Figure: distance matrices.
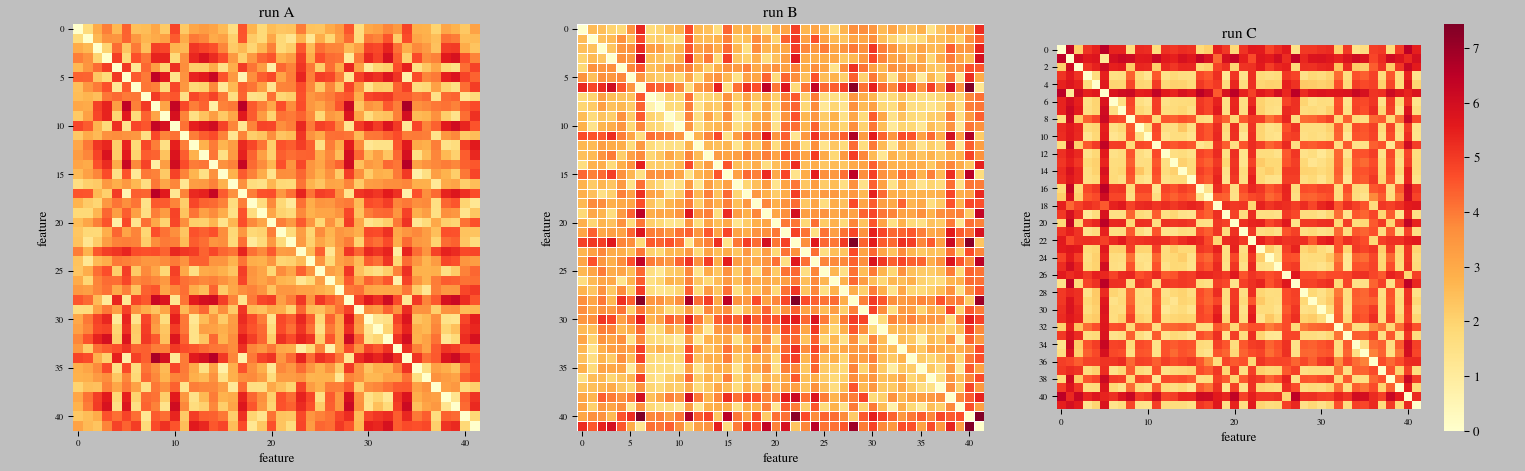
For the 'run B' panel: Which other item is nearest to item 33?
1
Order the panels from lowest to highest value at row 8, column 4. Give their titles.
run B, run A, run C
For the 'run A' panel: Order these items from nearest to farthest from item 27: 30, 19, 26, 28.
26, 30, 19, 28
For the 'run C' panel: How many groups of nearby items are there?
5
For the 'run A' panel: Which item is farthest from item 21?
32
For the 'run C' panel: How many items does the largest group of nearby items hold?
23
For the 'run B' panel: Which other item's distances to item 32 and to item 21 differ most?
39
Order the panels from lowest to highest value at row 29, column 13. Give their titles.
run C, run B, run A
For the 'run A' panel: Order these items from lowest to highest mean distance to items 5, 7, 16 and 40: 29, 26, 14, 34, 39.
29, 34, 26, 39, 14
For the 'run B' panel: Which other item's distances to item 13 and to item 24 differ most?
31
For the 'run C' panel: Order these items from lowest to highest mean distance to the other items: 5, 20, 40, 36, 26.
20, 36, 26, 40, 5
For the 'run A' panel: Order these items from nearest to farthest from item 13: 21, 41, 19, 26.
19, 26, 21, 41
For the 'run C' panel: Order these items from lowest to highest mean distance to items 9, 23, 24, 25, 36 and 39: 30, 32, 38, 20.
30, 32, 38, 20
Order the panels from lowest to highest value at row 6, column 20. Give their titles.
run A, run B, run C
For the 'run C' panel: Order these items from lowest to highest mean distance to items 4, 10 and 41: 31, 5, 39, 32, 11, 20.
39, 31, 32, 11, 20, 5
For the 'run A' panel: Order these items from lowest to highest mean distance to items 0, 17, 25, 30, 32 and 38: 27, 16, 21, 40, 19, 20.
20, 16, 27, 19, 21, 40
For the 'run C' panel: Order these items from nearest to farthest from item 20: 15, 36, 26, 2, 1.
2, 36, 15, 26, 1
